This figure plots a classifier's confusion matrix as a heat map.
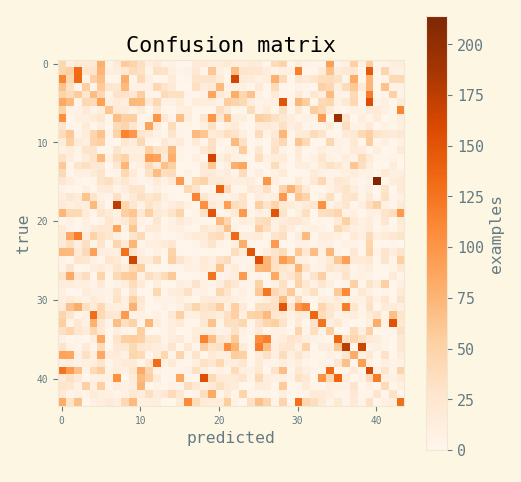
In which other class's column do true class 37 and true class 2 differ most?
22
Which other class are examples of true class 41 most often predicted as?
10
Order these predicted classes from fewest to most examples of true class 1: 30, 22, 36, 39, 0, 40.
40, 36, 0, 22, 30, 39
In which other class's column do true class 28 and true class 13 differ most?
23
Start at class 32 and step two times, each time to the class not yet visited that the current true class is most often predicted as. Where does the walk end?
39
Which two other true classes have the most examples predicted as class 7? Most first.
18, 40
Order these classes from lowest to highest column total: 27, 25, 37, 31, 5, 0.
31, 37, 27, 25, 5, 0
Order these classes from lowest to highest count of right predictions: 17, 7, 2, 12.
7, 12, 17, 2
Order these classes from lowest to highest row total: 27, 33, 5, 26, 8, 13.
8, 26, 13, 27, 33, 5
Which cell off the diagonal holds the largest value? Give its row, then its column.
15, 40
